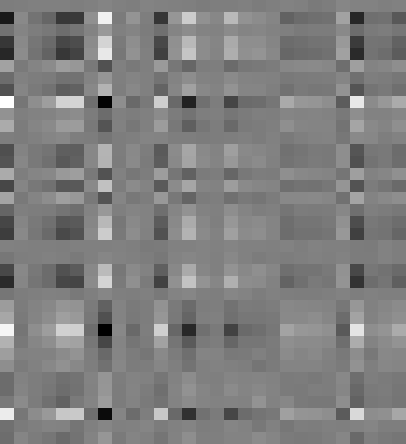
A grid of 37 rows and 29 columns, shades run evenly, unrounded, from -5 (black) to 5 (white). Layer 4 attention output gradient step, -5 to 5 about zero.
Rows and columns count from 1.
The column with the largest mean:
8
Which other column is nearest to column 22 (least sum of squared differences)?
28
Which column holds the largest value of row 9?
1
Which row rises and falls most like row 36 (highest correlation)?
25
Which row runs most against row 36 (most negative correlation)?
30
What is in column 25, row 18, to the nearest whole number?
0
